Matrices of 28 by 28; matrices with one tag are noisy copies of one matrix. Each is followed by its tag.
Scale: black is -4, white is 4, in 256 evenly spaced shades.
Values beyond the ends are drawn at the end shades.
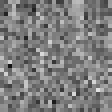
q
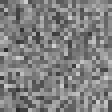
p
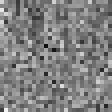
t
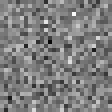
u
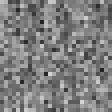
t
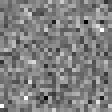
u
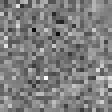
p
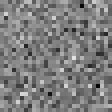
u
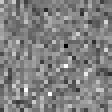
t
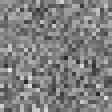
u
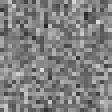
q
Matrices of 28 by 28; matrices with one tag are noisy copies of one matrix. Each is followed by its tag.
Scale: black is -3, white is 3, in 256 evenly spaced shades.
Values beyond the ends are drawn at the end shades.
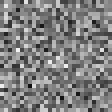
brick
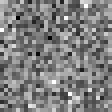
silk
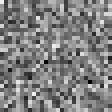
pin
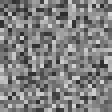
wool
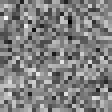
brick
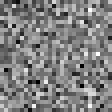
wool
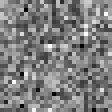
silk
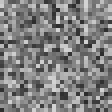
silk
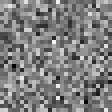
brick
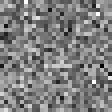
brick
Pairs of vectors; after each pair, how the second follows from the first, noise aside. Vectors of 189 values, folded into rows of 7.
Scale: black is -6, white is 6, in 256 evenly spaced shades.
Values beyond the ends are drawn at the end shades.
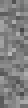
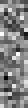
reversed, scaled up.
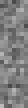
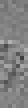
wrapped around, negated, partly zeroed.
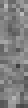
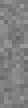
wrapped around, negated, shrunk.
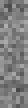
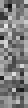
scaled up.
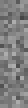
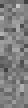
wrapped around.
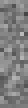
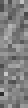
wrapped around, negated.
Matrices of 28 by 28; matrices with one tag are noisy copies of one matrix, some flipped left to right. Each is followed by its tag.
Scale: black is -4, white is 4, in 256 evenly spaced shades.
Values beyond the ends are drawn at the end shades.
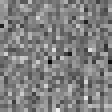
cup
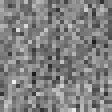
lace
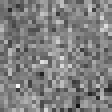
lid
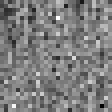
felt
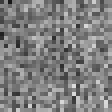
lace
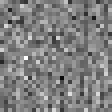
cup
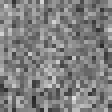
lid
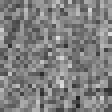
lid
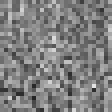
lid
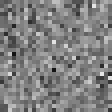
felt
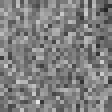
felt
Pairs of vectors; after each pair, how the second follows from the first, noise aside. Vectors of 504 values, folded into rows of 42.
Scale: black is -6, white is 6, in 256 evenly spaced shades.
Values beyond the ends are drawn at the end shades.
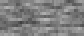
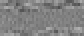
partly zeroed.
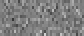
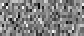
wrapped around, scaled up.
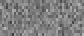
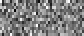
wrapped around, negated, scaled up.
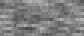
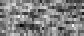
wrapped around, negated, scaled up.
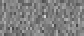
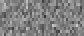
sign-scrambled.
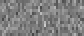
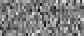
negated, scaled up.
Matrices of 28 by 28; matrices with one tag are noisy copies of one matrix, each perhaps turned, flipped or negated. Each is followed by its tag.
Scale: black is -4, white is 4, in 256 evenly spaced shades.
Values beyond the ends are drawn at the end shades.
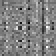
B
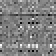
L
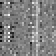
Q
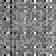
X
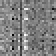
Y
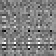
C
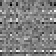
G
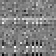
Q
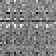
Y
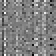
G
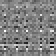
C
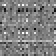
L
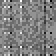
X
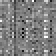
L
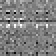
Y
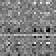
Y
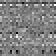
G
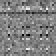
B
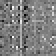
Y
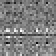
Y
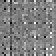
X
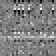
Q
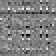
B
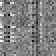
Q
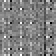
X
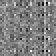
C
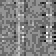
Q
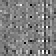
C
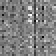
Y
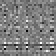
C
